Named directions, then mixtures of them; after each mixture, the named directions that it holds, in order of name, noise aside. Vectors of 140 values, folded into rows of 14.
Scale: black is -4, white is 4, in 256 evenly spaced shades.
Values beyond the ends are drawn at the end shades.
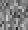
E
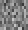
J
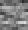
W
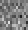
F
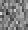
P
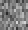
P, W.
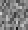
E, P.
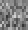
E, F.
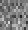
F.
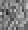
P.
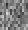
E, P.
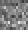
F, W.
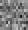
F, W.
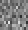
F.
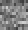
J, W.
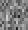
E.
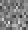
F.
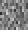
P.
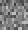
J, W.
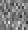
F, J.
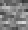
W.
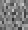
J.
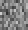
P.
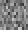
J.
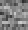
E, W.
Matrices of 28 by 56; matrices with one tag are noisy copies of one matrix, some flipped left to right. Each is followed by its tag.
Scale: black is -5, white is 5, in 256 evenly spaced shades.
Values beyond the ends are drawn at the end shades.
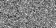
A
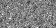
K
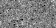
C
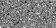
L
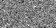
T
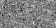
C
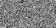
T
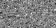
A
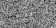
A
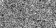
C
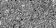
C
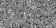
A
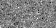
L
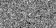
A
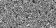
T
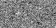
L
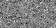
A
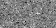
L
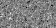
K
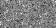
C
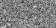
T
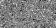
C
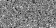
T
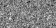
K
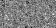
K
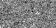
L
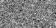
C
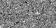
L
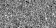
K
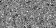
K
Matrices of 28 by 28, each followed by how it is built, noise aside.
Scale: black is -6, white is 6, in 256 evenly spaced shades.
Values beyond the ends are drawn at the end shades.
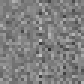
uneven columns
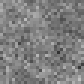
smooth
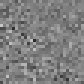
lower triangular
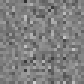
uneven columns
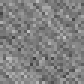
Toeplitz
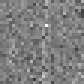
uneven columns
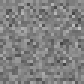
repeating columns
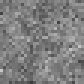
smooth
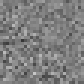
lower triangular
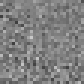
lower triangular
